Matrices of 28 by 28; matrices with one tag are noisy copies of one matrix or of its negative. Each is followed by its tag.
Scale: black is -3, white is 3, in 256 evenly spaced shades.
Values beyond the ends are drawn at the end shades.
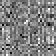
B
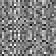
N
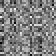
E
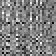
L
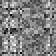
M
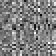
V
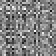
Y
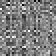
Y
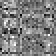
M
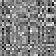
B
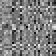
V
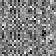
N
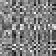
V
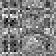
M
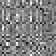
L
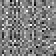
N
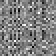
N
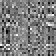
B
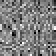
V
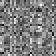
E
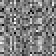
E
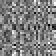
V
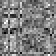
M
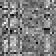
M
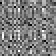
N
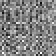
L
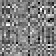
B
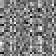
E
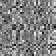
V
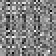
Y
